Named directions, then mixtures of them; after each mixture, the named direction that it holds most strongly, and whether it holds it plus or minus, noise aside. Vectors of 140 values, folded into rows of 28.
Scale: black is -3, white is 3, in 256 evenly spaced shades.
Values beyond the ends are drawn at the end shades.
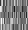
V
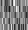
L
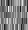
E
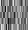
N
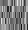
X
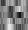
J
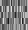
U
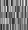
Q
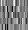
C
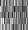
V, plus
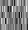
X, plus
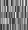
Q, plus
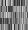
E, minus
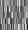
L, minus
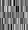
L, minus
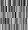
Q, minus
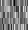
L, minus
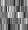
J, minus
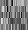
X, plus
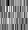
E, plus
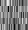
E, minus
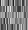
N, minus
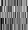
V, minus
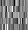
C, minus
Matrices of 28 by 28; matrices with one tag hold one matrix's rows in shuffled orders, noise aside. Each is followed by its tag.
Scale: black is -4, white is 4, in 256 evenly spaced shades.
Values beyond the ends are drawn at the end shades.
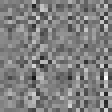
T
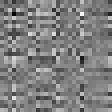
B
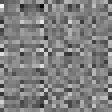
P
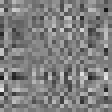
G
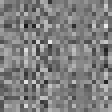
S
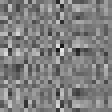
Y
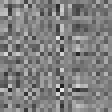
Y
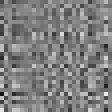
G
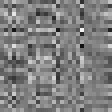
B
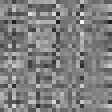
B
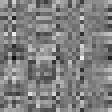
B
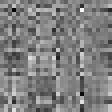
B
